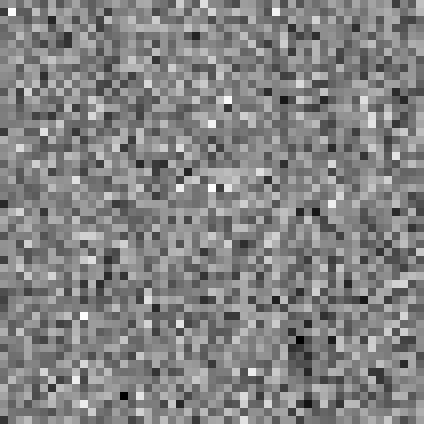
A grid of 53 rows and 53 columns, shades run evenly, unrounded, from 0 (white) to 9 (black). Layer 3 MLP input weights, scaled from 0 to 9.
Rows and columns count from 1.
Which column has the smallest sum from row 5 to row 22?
47
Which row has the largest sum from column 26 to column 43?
38
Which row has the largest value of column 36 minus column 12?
13
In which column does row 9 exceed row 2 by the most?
35
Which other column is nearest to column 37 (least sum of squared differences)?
44
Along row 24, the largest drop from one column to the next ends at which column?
29
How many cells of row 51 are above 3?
43
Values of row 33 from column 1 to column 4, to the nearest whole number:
7 4 3 6
